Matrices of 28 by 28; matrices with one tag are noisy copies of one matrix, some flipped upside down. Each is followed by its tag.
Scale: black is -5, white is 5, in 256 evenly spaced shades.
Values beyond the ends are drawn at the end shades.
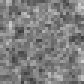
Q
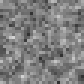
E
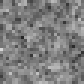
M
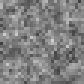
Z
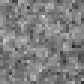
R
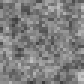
Q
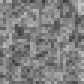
Q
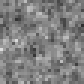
R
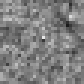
Z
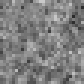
M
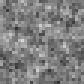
R
